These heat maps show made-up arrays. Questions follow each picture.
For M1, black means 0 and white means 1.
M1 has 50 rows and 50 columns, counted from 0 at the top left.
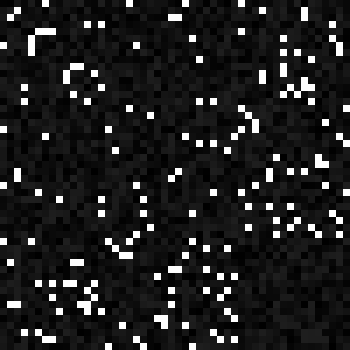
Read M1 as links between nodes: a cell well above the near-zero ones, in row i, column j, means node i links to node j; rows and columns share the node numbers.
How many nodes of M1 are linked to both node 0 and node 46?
1
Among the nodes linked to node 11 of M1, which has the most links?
node 43
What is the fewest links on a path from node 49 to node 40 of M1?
3
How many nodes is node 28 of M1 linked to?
3
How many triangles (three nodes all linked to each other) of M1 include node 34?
2
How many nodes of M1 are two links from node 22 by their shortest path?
3
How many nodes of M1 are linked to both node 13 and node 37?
1
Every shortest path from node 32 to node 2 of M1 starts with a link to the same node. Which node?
node 41
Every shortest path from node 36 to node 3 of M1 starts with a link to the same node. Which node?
node 18
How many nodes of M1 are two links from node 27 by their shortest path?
8
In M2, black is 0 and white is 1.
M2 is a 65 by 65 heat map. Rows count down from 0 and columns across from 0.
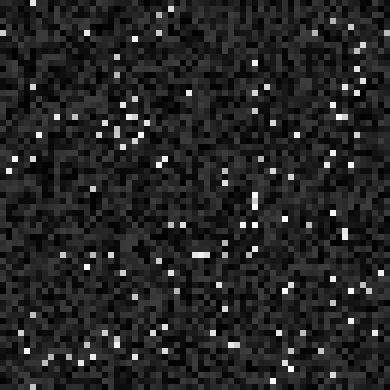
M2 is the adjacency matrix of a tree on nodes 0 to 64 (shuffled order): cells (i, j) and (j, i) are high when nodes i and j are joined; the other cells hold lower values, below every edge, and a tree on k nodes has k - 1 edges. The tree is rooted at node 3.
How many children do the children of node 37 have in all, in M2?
7
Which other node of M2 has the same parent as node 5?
44
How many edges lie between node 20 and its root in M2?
3
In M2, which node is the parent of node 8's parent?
15
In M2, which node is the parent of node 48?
58
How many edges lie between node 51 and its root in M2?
7
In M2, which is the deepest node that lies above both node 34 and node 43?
42
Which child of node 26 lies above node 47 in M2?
27
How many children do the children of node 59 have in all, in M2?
5
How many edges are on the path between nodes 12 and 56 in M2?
2
